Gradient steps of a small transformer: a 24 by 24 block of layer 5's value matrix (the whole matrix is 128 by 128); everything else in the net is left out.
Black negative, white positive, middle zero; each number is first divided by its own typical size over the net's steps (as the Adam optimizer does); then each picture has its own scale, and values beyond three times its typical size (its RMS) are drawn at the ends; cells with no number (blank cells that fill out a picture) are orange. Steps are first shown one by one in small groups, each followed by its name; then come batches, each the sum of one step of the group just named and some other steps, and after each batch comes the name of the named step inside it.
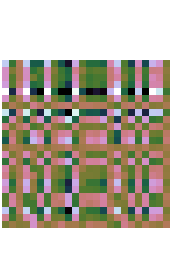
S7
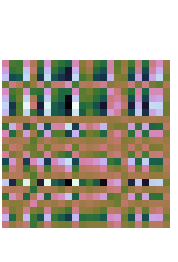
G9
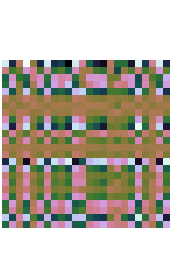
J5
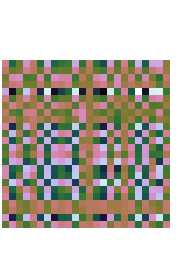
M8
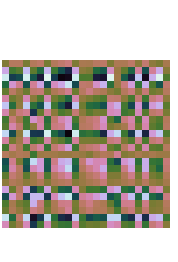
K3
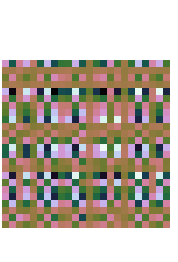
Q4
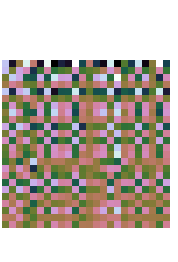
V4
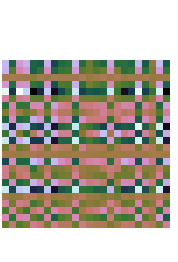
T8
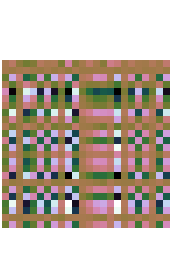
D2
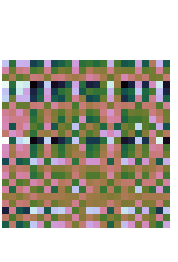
T8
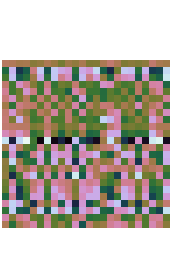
D2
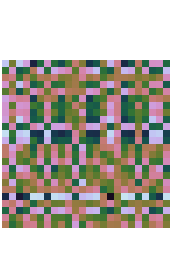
K3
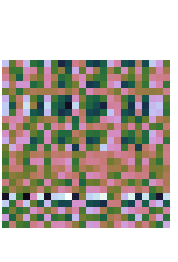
G9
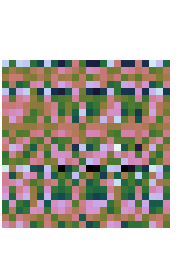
Q4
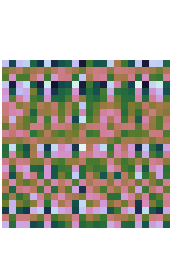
Q4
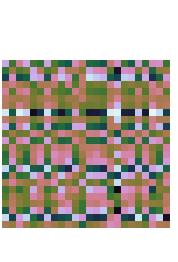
J5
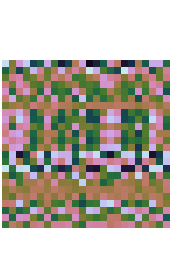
J5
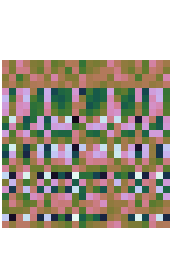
Q4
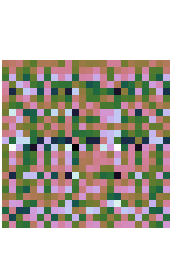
D2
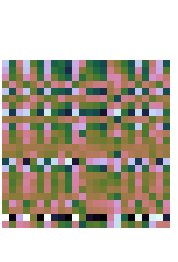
J5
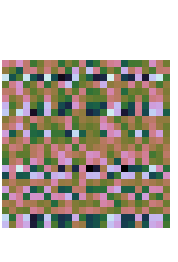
K3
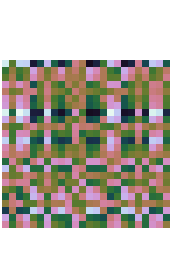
J5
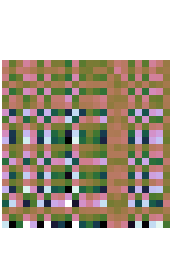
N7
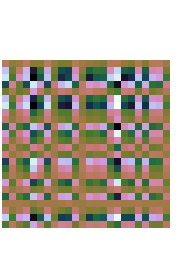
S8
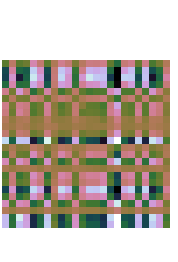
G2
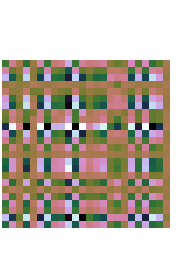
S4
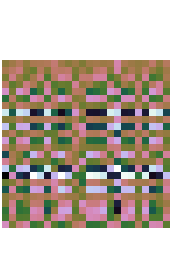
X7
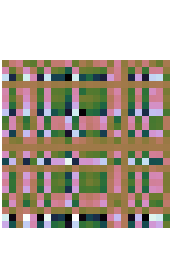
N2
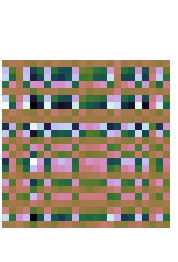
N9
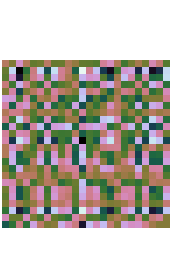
S4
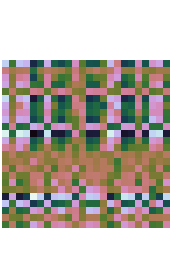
S8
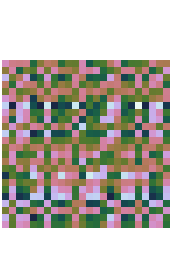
N9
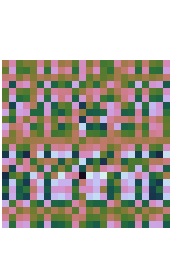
X7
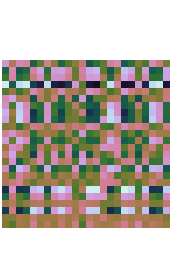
X7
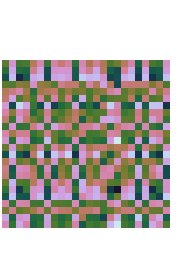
G2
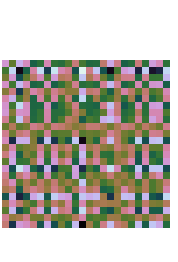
N7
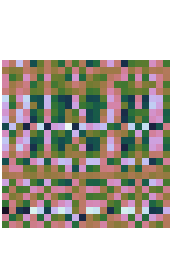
S4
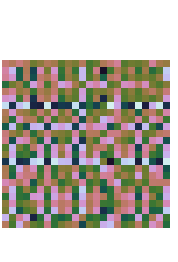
N9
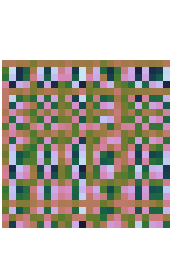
G2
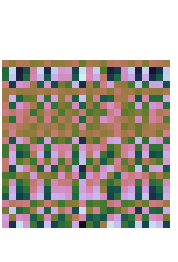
G2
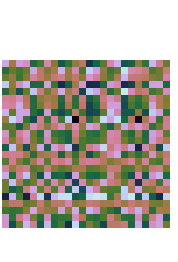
N7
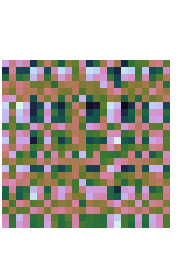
G2
